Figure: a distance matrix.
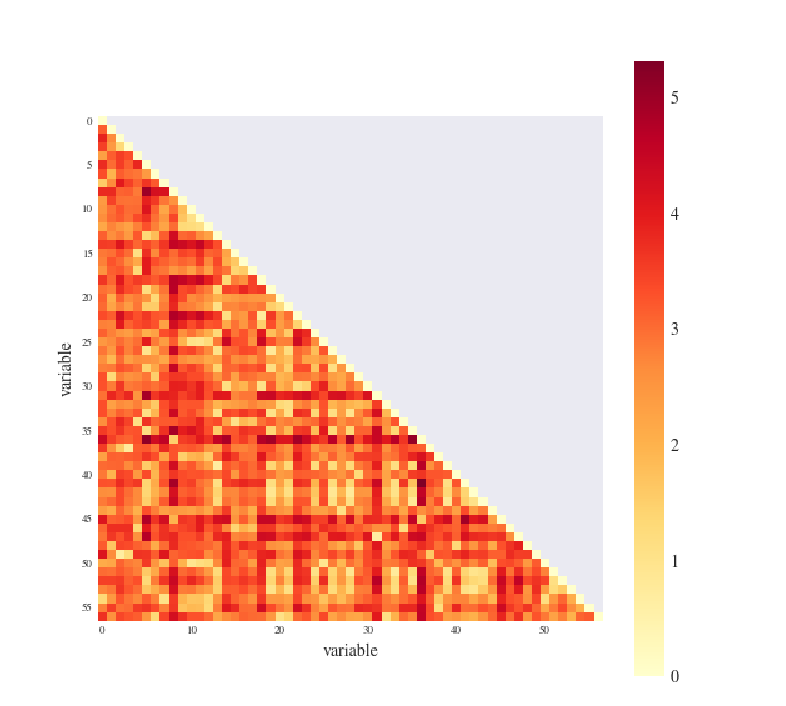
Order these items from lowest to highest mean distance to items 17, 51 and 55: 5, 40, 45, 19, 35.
19, 35, 5, 40, 45
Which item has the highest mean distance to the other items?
36
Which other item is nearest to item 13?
39
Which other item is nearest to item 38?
55
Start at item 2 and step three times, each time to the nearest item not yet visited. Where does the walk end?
37
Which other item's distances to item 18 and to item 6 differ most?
22
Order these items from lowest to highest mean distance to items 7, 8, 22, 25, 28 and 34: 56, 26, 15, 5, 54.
54, 15, 26, 56, 5
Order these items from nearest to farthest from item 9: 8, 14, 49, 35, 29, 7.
8, 7, 49, 29, 35, 14
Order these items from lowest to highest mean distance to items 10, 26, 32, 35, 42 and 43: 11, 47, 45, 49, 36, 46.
11, 46, 49, 47, 45, 36
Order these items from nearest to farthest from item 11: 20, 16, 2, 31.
20, 2, 16, 31
